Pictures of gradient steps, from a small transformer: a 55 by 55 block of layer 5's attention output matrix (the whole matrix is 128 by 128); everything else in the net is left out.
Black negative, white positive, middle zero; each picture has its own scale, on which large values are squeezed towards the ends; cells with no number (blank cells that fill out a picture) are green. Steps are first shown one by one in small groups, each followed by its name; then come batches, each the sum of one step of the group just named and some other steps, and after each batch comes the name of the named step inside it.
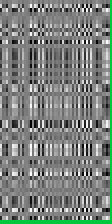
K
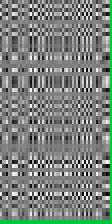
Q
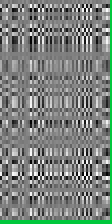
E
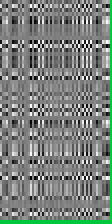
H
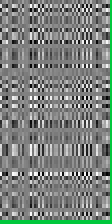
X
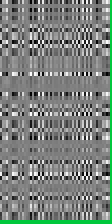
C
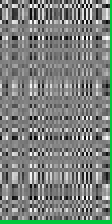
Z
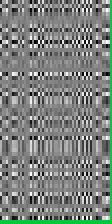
C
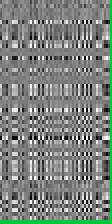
Z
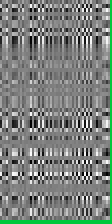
E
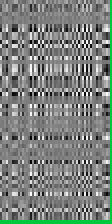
C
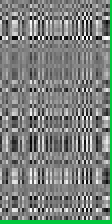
Z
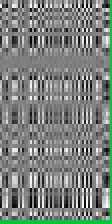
Z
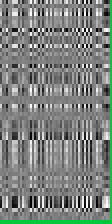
K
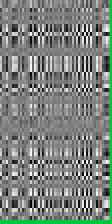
E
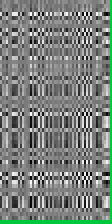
C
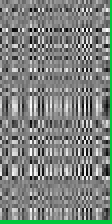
E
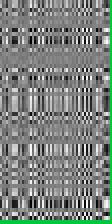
E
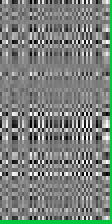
C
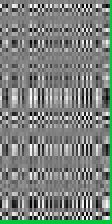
X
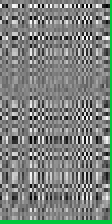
Z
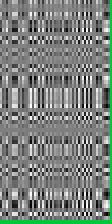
X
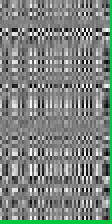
E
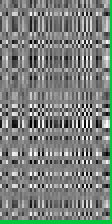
H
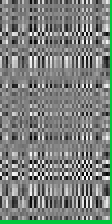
C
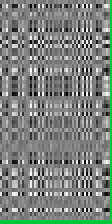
C
